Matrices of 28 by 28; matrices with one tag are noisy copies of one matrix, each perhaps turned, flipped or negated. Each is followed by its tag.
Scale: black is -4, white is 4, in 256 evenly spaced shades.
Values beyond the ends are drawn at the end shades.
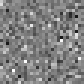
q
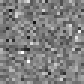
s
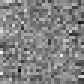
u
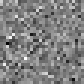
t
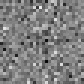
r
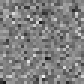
q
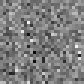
s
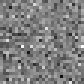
r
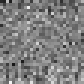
u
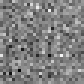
s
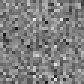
r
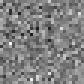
s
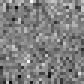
u
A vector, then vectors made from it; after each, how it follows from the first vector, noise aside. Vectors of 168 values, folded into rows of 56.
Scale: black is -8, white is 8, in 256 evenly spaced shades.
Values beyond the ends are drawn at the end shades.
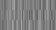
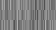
wrapped around, negated.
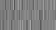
wrapped around, negated, partly zeroed.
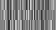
reversed, negated, scaled up.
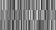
negated, scaled up.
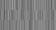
wrapped around, negated, shrunk.
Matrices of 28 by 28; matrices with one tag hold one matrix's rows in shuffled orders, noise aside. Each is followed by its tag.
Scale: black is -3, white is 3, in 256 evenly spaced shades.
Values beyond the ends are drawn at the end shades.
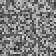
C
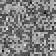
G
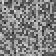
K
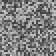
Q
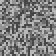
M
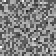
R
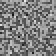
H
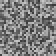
H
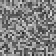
Q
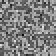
G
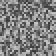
M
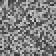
R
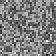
K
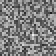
R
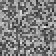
R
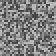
M
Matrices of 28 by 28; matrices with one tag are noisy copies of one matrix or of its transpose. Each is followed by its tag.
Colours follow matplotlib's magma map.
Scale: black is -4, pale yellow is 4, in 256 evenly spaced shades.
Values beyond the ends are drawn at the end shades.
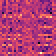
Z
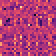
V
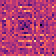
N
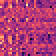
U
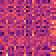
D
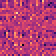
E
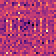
N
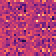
V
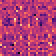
V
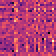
Z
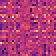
E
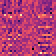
Z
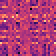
E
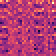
U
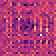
N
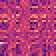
E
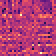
Z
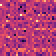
V
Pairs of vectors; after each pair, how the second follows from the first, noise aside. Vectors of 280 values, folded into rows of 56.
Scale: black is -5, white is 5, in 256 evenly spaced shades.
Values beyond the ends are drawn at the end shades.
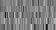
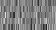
sign-scrambled.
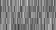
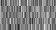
sign-scrambled.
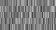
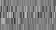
reversed, partly zeroed.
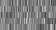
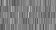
reversed, shrunk.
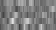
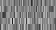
sign-scrambled.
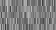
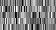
wrapped around, negated, scaled up.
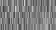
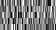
wrapped around, negated, scaled up.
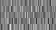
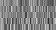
sign-scrambled.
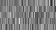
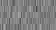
reversed, negated, shrunk.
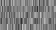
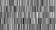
wrapped around, negated.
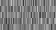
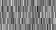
sign-scrambled.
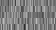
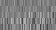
reversed, partly zeroed.
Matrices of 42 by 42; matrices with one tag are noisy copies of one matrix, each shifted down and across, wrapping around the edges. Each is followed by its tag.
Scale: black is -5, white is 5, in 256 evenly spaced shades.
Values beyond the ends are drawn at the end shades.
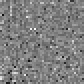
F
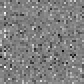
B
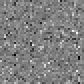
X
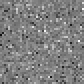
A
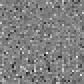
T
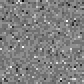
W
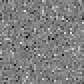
A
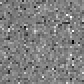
X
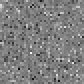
A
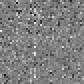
B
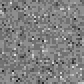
A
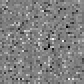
F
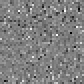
T
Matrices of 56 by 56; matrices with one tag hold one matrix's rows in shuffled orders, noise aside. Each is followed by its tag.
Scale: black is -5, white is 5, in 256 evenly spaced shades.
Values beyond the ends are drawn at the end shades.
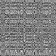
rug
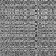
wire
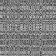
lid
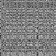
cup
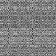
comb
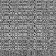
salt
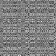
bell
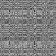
salt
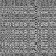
wire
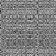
cup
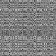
salt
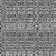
cup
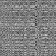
wire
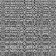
rug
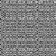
cup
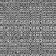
lid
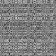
salt
